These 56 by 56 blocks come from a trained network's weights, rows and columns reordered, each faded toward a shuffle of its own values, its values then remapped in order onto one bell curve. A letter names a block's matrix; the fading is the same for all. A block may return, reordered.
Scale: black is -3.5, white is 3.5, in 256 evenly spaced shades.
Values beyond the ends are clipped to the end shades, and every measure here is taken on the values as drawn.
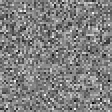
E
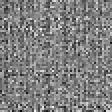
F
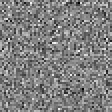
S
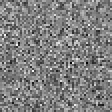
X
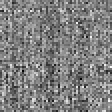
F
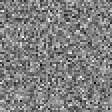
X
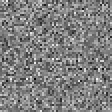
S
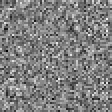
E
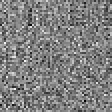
E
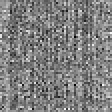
F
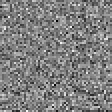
X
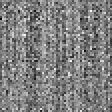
F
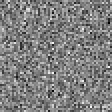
E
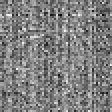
F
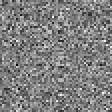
S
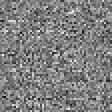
S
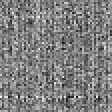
F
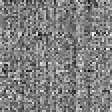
F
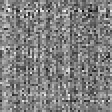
F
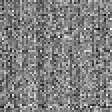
F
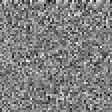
S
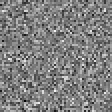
E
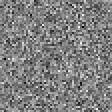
X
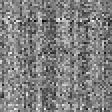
F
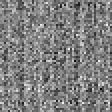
F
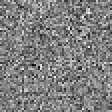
S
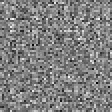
S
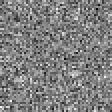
X
